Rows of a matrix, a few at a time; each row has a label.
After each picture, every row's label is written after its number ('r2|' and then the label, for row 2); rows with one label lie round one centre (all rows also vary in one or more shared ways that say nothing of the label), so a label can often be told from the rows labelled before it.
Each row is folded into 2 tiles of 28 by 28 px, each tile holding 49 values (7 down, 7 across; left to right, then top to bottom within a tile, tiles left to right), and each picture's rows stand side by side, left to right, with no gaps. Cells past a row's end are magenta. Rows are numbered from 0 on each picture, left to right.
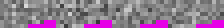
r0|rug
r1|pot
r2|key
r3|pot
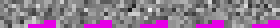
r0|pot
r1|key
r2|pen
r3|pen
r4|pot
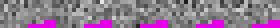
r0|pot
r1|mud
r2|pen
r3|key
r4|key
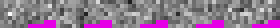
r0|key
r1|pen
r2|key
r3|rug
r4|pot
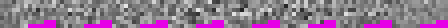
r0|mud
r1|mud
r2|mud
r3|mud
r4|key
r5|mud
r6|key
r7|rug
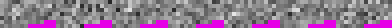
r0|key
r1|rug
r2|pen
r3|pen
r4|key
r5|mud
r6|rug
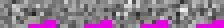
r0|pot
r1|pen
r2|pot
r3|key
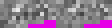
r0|pot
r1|key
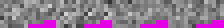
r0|key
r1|key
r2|key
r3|pen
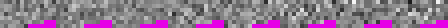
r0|rug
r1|pot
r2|pen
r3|pen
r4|mud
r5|pen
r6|pen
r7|rug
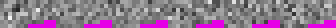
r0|pen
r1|mud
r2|pot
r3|pen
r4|pen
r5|pen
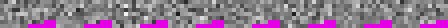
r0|pot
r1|rug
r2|pot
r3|rug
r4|mud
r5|rug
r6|pot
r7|mud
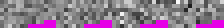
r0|pen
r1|pot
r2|pot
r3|pen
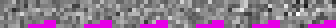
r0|pot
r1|mud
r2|mud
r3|pot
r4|pen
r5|key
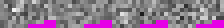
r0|rug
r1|pot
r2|pen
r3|mud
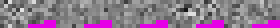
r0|pen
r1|rug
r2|rug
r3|mud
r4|pen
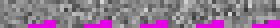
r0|mud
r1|rug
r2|key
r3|mud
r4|rug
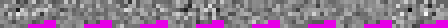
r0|key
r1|pen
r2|key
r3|pen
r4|mud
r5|key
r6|key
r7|rug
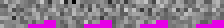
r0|mud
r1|key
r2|mud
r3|pot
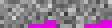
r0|key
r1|key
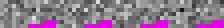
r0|rug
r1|pot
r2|key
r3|pot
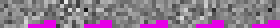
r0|pot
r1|pen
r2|mud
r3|pen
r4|pen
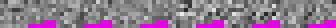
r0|pot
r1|pot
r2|pen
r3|key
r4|key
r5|pen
